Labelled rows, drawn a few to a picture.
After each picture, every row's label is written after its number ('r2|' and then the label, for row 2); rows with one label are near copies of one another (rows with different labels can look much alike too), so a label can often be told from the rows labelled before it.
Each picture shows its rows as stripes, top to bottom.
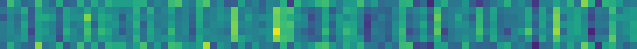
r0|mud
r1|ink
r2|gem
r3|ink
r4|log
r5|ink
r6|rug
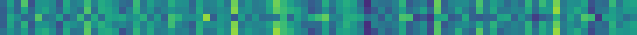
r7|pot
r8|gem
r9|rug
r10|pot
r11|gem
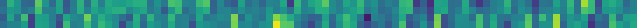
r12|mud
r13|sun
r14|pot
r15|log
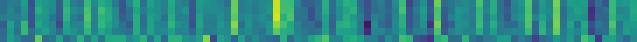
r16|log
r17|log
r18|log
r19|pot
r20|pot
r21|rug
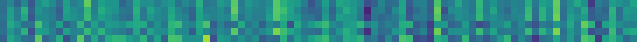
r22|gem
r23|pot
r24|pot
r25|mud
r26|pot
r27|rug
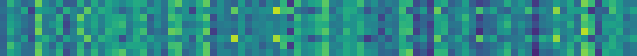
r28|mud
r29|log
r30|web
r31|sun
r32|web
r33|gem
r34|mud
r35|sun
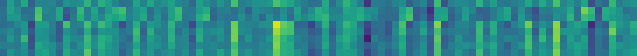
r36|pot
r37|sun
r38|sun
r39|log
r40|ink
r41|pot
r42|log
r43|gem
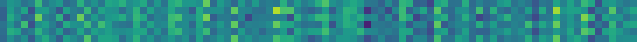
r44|rug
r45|ink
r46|web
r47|pot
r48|mud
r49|gem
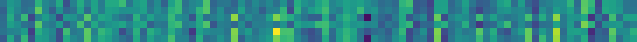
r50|sun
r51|mud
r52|pot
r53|web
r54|log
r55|pot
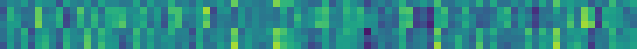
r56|ink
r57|rug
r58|sun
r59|sun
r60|pot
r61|gem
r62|gem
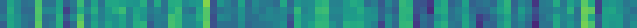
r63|rug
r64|sun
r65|web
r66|web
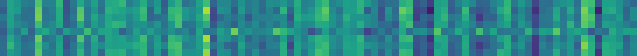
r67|sun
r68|rug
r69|web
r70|sun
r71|gem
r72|rug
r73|mud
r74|rug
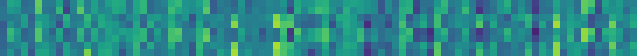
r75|web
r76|web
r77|log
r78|ink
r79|mud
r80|mud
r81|ink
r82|gem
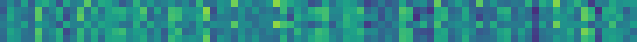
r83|gem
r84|rug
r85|web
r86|ink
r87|sun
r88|rug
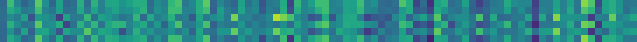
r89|mud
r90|mud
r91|ink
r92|sun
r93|gem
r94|mud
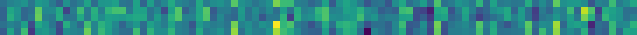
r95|ink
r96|sun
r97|mud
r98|log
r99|pot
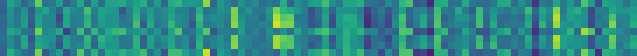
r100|rug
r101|gem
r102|ink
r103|ink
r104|sun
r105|ink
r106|ink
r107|rug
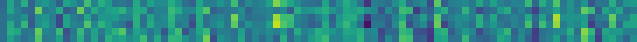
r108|pot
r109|web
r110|ink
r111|pot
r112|sun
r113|rug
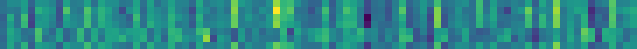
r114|ink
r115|log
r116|pot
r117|pot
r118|mud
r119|rug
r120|pot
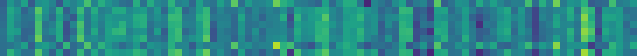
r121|pot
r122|sun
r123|mud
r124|web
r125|sun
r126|web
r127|log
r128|mud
